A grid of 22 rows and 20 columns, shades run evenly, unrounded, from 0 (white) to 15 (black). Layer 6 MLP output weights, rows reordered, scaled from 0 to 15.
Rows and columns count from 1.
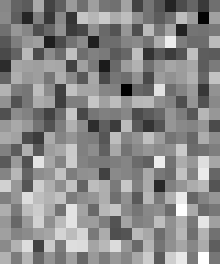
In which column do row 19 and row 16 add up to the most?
11
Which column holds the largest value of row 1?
16
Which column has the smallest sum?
7
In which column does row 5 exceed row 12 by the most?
14
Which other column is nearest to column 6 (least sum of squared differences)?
2
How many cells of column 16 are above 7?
10
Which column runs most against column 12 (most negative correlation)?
15
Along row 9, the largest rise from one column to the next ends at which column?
6
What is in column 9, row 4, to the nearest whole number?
13
